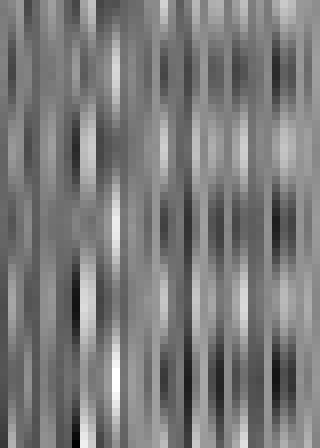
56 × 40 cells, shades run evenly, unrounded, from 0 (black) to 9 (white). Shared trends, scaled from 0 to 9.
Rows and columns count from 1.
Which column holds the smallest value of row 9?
35
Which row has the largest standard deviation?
56
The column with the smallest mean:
24
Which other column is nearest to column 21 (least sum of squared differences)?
36
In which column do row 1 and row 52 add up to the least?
10
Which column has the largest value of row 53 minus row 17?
15
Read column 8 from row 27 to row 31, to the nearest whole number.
4 4 4 4 4
